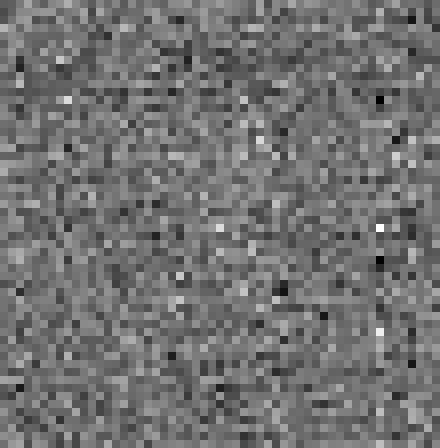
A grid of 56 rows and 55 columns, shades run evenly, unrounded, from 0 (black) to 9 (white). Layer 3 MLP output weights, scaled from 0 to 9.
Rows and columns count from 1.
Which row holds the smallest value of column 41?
40
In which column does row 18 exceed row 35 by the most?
52
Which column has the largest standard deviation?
48
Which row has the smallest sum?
12
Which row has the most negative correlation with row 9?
32
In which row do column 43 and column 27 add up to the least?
36
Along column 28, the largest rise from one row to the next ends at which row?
50
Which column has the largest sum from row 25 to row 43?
30
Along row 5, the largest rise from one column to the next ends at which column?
15
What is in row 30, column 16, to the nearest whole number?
4
